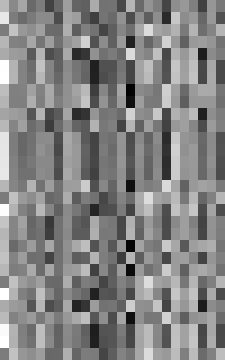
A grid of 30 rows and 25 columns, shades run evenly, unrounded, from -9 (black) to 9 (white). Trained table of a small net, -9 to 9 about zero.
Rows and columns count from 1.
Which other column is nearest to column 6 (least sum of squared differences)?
14
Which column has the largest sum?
1
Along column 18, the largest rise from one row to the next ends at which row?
10
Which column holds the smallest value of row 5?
23
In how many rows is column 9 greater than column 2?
12
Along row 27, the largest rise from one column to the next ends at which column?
16
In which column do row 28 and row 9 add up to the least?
15
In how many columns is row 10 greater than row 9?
13
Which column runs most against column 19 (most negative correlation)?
21
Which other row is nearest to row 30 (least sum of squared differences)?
24
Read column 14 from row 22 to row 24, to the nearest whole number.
-5 2 0
